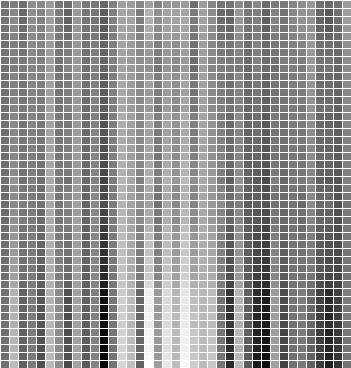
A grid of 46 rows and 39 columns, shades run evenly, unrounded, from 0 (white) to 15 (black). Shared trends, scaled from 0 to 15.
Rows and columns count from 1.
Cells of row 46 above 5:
27
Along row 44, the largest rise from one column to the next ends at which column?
12
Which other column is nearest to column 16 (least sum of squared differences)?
35
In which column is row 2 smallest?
17
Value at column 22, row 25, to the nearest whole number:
7
